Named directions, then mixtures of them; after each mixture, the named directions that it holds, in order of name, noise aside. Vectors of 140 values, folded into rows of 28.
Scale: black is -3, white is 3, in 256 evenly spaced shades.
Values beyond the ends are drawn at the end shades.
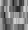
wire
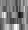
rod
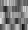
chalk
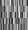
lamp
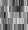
wire.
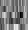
lamp, rod.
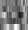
rod.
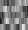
chalk.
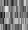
chalk, lamp, wire.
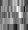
rod, wire.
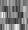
chalk, rod.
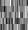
chalk, lamp.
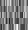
chalk, lamp, rod.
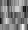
chalk, wire.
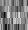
lamp, rod, wire.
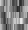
wire.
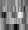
rod.
